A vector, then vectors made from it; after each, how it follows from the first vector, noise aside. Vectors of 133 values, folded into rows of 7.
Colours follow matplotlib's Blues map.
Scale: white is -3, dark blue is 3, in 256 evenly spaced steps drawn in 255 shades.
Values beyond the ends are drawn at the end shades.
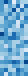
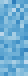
negated, shrunk.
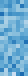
reversed, shrunk.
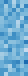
shrunk.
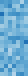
reversed, shrunk.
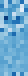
wrapped around, partly zeroed.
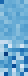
wrapped around, partly zeroed.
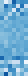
negated, partly zeroed.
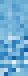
negated, partly zeroed.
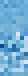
wrapped around, partly zeroed.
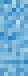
shrunk.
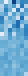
negated, partly zeroed.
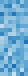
reversed, shrunk.
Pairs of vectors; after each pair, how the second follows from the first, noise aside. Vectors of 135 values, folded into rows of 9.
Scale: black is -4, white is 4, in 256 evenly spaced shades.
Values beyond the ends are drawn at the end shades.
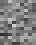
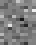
reversed, negated, partly zeroed.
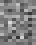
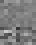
reversed, negated, partly zeroed.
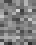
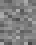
shrunk.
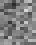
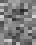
wrapped around.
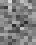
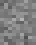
reversed, negated, shrunk.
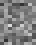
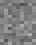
shrunk.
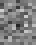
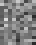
wrapped around.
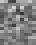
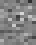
negated, partly zeroed.
